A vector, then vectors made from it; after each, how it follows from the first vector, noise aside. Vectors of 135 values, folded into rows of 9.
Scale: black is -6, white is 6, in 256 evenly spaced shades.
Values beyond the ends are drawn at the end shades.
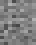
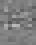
negated, partly zeroed.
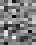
scaled up.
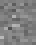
negated, partly zeroed.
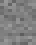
wrapped around, shrunk.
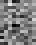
scaled up.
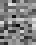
scaled up.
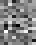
scaled up.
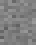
shrunk.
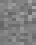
reversed, negated, shrunk.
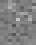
reversed, negated, partly zeroed.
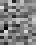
scaled up.
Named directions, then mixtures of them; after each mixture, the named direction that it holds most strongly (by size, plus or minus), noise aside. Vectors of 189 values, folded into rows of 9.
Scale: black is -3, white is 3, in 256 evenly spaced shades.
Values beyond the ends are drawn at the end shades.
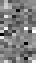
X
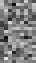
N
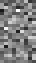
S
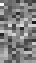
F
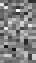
S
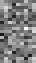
N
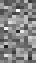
S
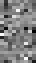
X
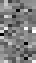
X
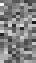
F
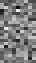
S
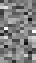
S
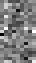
X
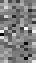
X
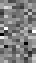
X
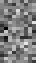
N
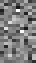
S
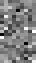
X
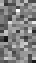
N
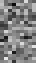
N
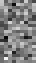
N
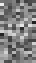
F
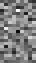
S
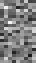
N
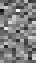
S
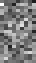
F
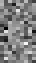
N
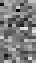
F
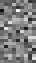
S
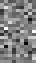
S
